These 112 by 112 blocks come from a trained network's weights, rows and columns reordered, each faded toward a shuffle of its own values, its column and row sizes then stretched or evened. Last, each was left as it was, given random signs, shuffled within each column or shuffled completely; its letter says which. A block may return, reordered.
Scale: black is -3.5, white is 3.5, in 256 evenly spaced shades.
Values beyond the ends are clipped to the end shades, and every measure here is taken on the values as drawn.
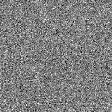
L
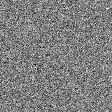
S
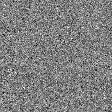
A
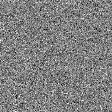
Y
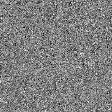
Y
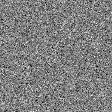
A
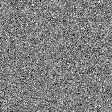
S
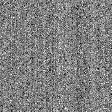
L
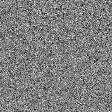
Y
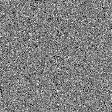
Y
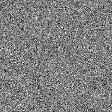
L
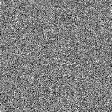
L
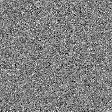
Y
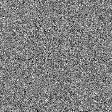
Y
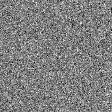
A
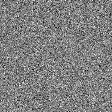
Y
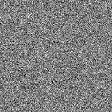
L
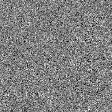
Y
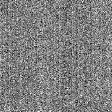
L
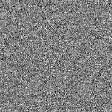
L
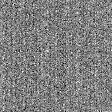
L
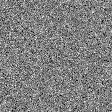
S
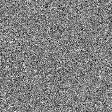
Y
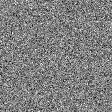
S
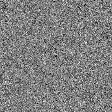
A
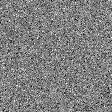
S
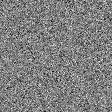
S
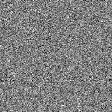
L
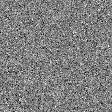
A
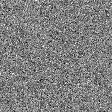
S
